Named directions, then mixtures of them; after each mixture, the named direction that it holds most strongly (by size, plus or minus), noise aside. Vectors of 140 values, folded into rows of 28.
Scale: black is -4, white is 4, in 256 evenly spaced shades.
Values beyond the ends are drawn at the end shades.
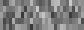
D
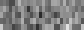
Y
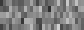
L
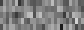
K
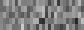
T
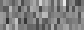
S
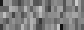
L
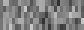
D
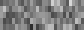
D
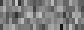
K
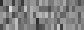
S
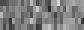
L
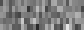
Y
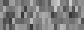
D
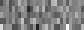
Y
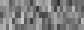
D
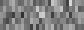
D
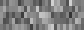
D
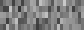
S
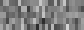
T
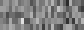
K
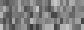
Y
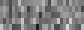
Y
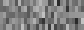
T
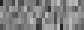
L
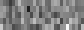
Y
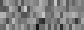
T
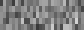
K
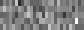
K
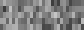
Y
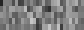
L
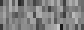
K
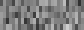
S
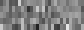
Y
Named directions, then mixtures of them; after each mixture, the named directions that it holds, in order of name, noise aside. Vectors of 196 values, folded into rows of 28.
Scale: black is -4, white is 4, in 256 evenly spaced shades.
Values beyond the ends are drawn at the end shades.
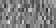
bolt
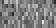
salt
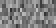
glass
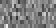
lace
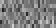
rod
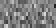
lace, salt.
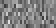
bolt, lace, salt.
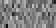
lace, salt.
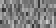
rod.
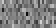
rod.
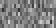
bolt, lace, rod.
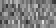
rod, salt.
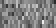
salt.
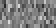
bolt, glass.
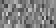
bolt, lace, salt.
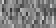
glass, rod, salt.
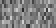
bolt, lace, rod.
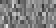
lace.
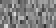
lace.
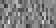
bolt, lace, salt.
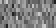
lace, salt.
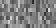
bolt, lace.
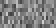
bolt, lace, salt.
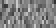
bolt, glass, salt.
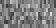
bolt, lace, salt.
